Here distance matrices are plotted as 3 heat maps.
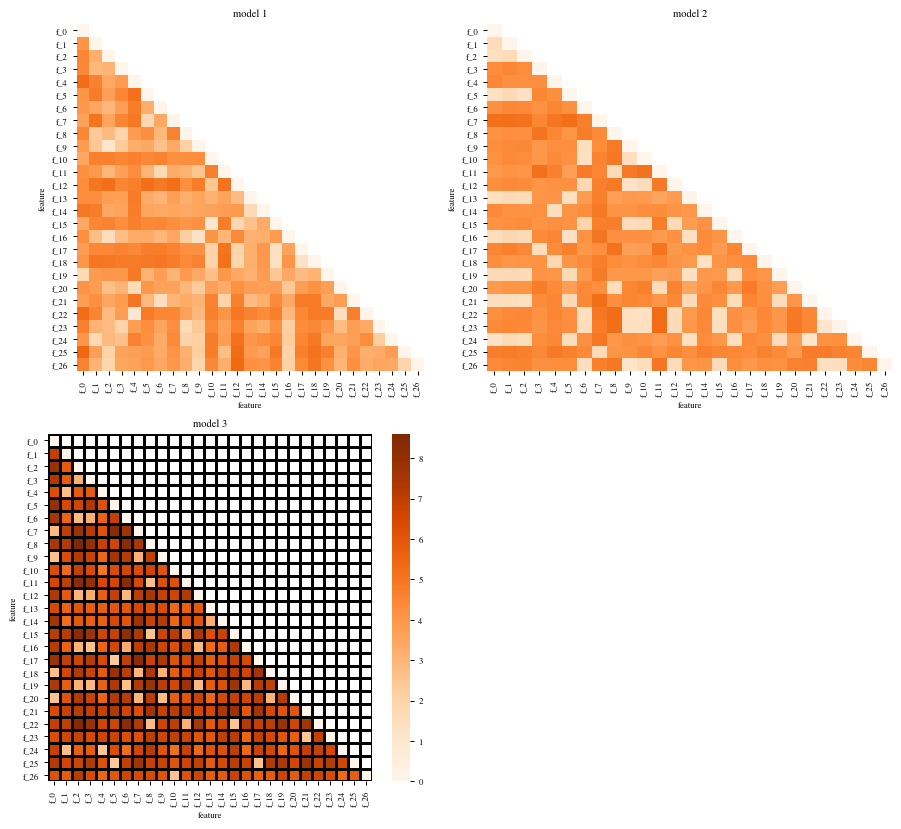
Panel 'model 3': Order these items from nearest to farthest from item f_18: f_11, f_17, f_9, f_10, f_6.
f_9, f_10, f_11, f_6, f_17
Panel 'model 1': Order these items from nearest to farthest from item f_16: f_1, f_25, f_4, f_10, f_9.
f_9, f_25, f_1, f_4, f_10
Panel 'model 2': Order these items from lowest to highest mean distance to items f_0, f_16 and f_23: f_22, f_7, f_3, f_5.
f_5, f_22, f_3, f_7
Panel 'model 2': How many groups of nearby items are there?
6
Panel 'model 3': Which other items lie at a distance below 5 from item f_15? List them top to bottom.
f_8, f_11, f_22
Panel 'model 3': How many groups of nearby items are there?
8
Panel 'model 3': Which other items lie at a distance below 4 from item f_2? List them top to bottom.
f_3, f_6, f_12, f_16, f_19
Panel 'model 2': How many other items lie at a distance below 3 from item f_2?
8
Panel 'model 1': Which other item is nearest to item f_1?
f_24
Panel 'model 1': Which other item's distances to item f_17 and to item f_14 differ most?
f_18
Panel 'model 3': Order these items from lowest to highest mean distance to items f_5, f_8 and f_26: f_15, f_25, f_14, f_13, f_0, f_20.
f_25, f_15, f_13, f_14, f_20, f_0
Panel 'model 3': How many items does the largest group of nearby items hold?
6
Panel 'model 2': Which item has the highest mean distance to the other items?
f_7
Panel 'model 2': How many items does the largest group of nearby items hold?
9
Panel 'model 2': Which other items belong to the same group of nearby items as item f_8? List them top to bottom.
f_11, f_20
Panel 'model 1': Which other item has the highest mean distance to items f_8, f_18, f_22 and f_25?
f_0
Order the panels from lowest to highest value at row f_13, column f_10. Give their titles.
model 1, model 2, model 3
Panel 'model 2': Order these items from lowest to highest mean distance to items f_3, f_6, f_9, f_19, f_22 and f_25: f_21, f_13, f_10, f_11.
f_10, f_13, f_21, f_11
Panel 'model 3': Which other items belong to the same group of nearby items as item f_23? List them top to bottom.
f_21
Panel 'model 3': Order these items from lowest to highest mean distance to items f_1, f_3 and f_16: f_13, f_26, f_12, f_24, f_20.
f_12, f_24, f_13, f_26, f_20
